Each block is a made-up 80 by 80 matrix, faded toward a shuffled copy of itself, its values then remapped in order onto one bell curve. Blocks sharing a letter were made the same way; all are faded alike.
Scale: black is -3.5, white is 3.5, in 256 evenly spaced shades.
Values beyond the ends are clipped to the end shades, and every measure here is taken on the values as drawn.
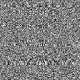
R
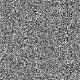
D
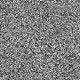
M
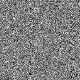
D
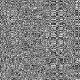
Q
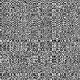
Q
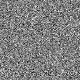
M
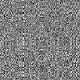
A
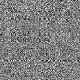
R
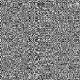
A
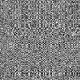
Q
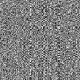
A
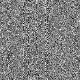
D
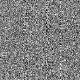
D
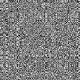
A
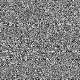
M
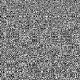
R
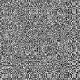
A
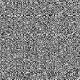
R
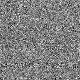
M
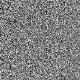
D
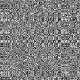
Q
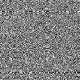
R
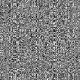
A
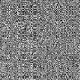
A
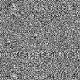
R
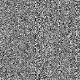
D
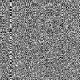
A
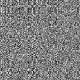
A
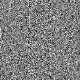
D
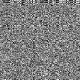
R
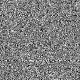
M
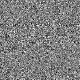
M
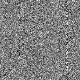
D
